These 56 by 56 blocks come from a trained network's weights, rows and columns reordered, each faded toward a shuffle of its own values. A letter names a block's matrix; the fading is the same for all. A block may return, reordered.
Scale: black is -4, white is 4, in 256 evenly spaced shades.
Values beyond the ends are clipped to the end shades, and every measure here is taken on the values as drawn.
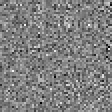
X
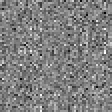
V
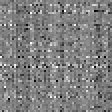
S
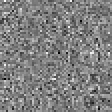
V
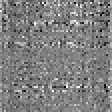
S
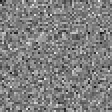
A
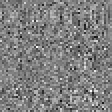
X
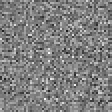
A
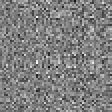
A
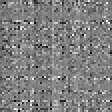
S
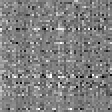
S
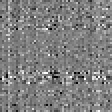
S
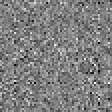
V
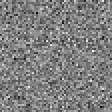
A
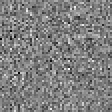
X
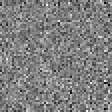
X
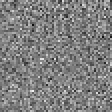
A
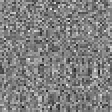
A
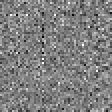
V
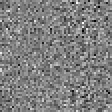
X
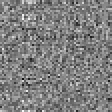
A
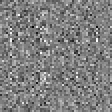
V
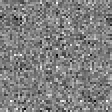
V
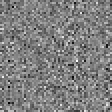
X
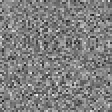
A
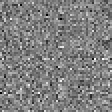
V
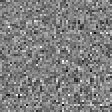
V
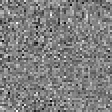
X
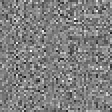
X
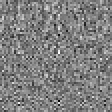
A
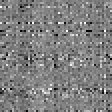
S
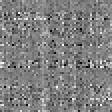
S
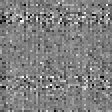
S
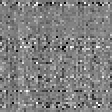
S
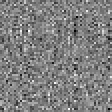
X
